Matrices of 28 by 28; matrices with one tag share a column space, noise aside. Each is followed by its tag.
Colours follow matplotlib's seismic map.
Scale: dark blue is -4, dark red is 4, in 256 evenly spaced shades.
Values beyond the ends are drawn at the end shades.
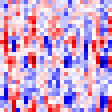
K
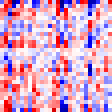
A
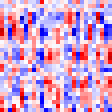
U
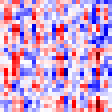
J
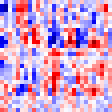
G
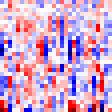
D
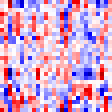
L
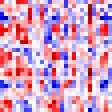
J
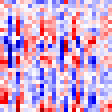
K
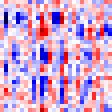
U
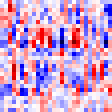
G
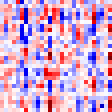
J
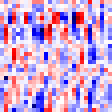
U
